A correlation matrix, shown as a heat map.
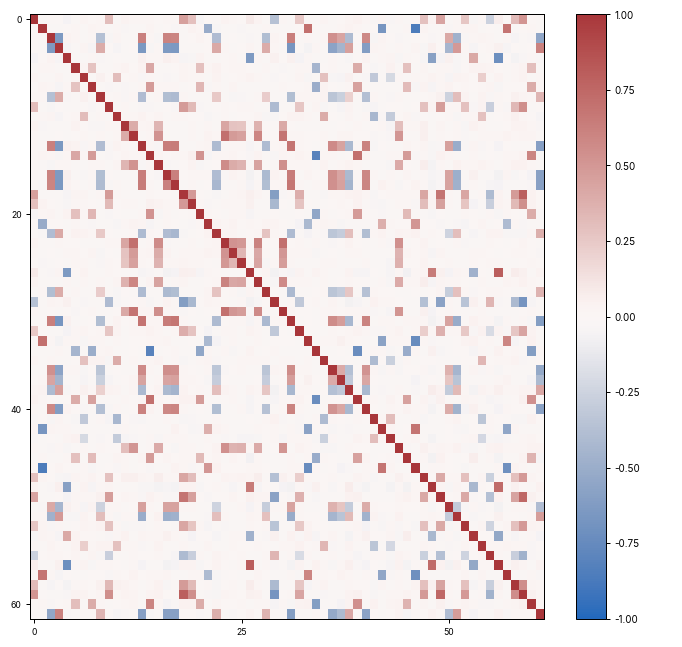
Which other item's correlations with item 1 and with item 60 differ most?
46
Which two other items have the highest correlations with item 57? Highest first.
1, 33
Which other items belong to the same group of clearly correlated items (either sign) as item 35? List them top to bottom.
6, 10, 41, 43, 54
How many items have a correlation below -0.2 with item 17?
7
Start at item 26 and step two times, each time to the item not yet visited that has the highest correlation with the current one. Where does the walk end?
48
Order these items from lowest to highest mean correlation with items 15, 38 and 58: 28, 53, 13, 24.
13, 53, 28, 24
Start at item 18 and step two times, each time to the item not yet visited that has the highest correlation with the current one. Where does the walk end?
49
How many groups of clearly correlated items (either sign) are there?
7
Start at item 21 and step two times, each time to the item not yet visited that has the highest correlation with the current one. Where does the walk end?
42
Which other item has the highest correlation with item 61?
3
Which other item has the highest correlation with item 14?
39
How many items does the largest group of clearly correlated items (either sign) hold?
16
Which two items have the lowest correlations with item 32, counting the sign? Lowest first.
29, 55
